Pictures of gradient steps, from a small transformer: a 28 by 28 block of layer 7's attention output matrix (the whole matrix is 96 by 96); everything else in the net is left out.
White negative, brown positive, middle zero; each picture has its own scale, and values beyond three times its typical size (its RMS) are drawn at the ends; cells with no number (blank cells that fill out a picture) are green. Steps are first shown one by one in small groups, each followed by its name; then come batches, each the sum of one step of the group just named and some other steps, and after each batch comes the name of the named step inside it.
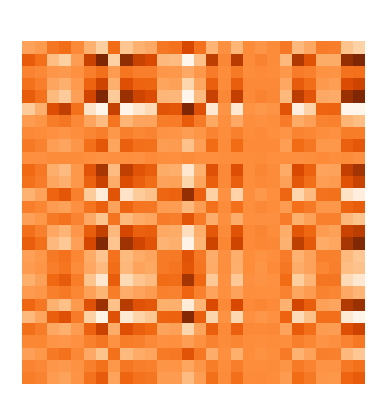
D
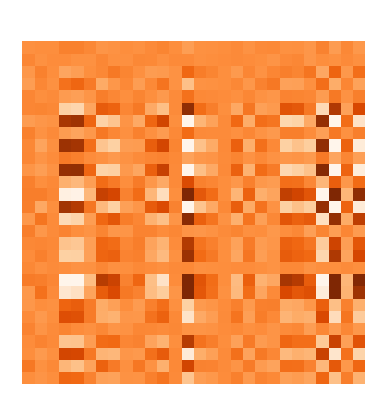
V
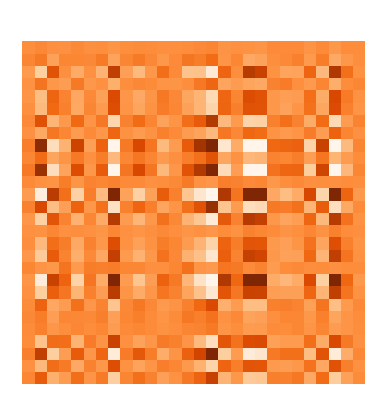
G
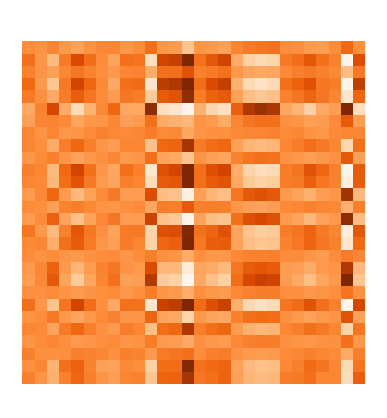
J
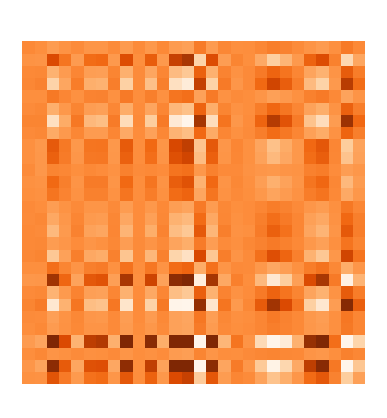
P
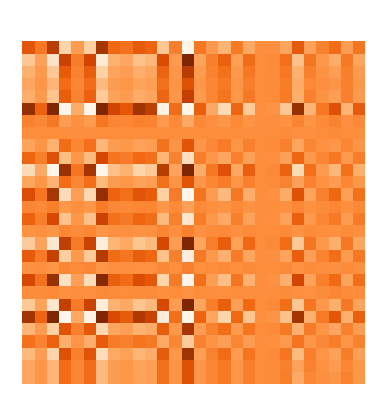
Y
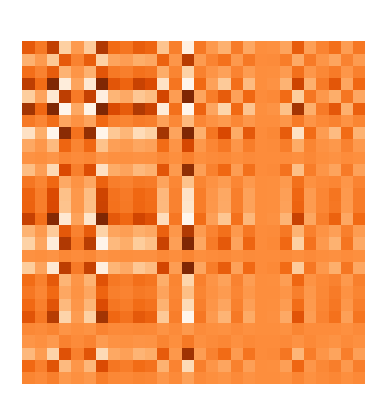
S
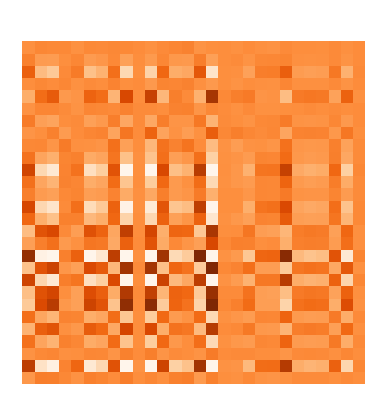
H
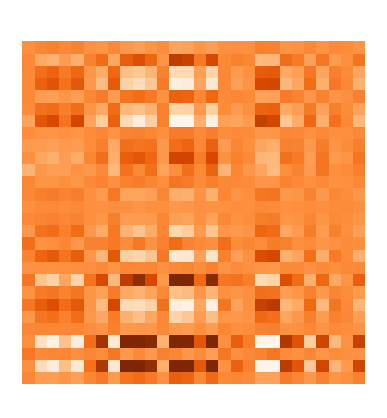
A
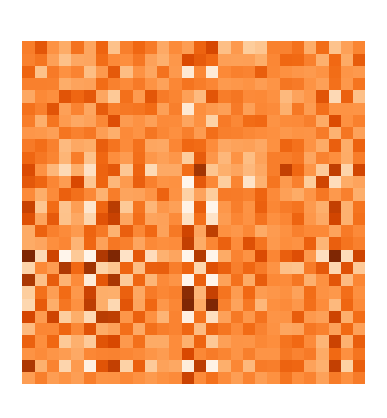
H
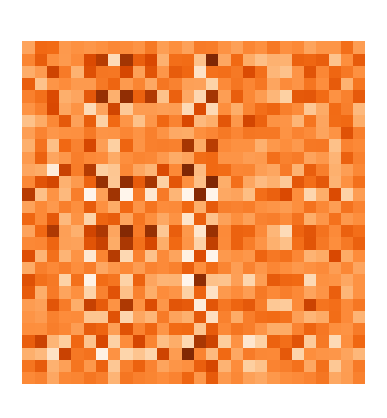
D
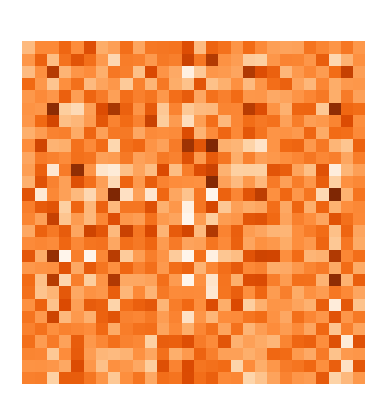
G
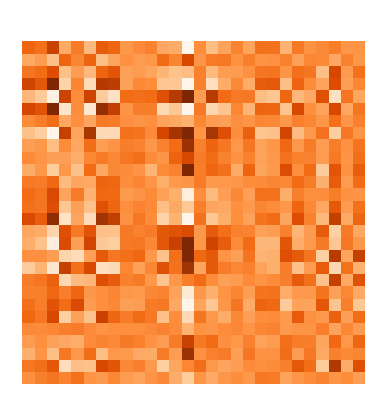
S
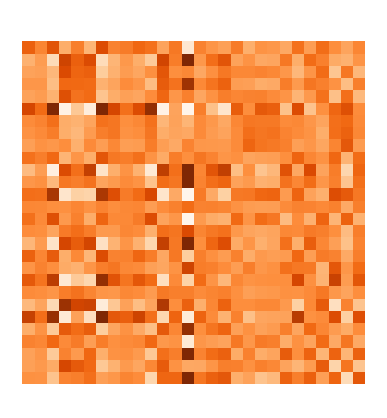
Y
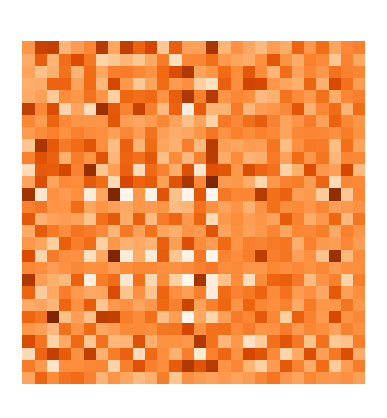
Y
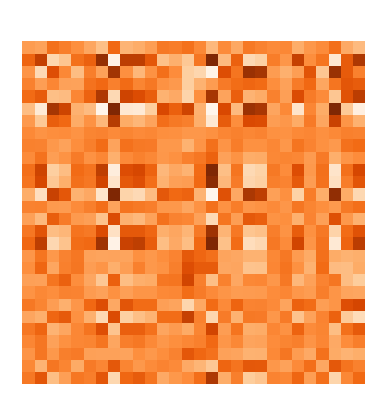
D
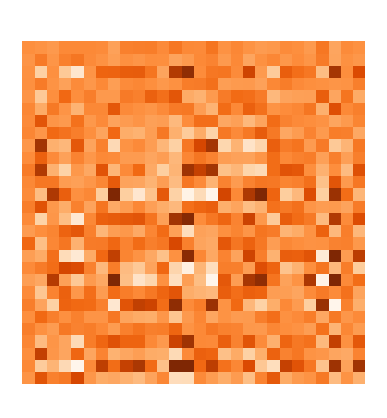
G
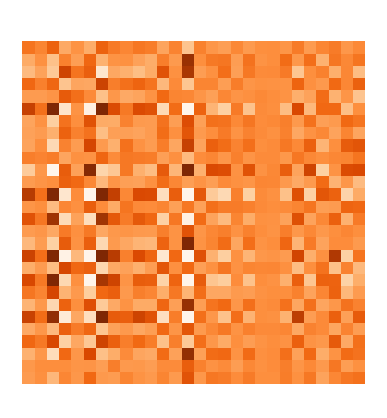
Y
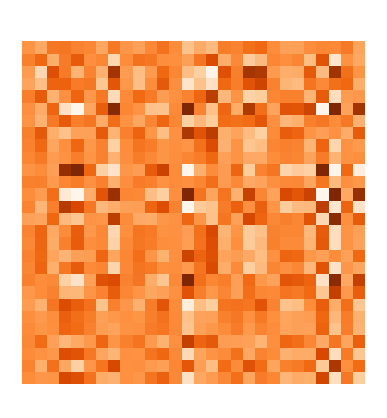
V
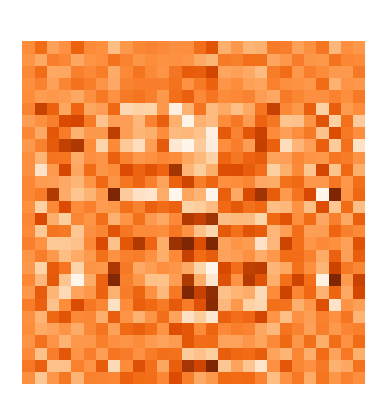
V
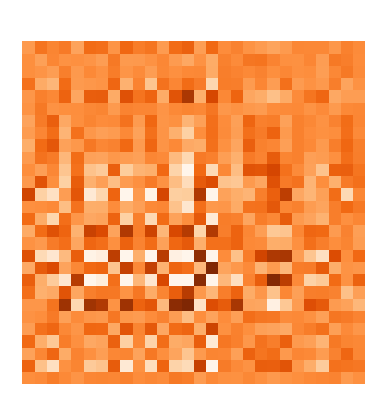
H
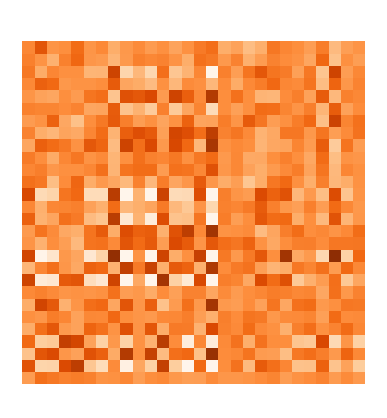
H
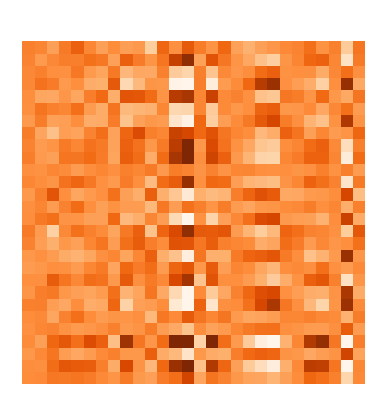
P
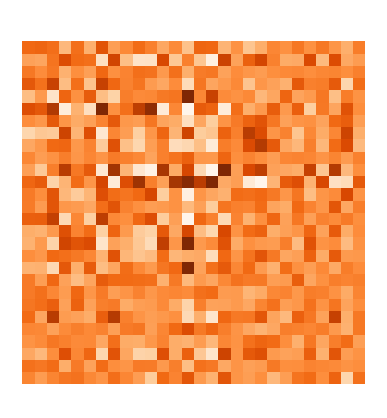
S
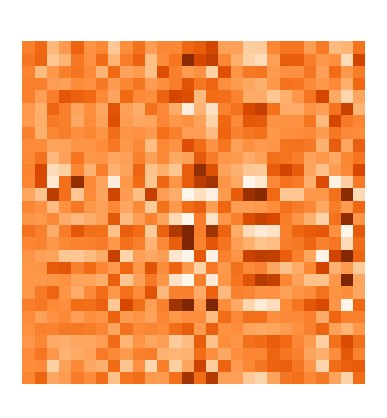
J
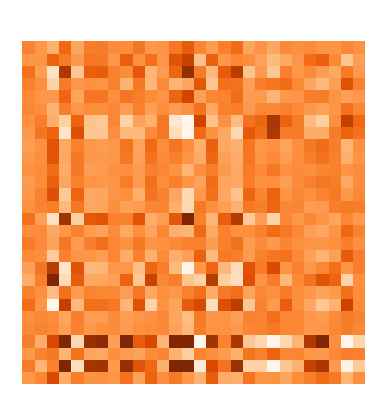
P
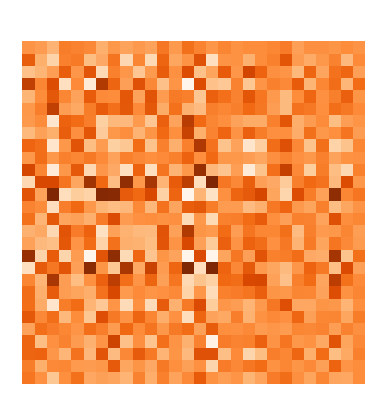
G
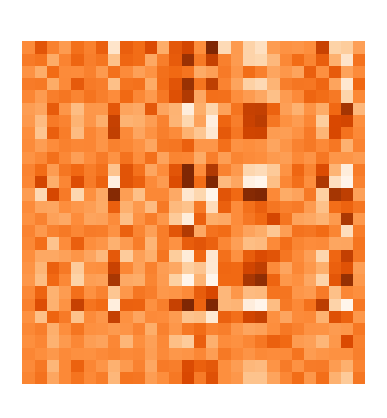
J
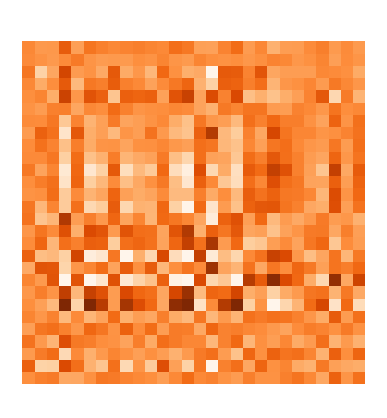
H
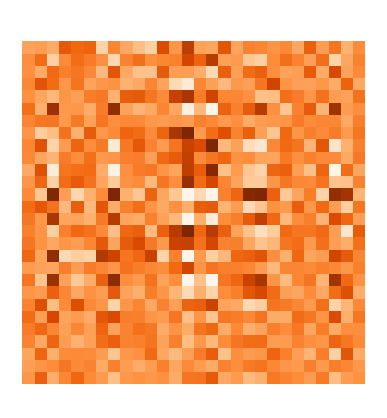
G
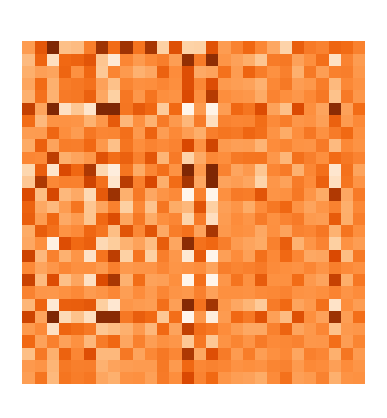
Y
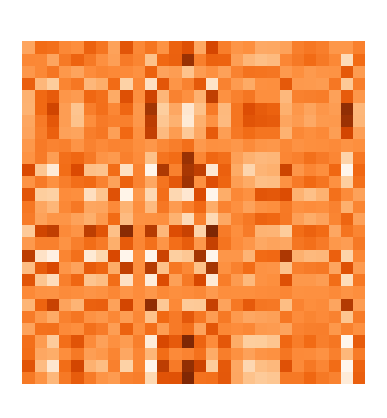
H
